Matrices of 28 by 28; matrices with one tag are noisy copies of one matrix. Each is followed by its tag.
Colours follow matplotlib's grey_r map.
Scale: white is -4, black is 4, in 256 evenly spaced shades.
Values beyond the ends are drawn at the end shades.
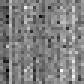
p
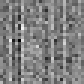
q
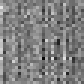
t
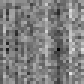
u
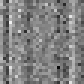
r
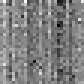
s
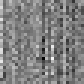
t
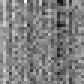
s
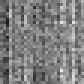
p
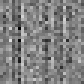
q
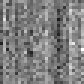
u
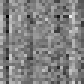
r
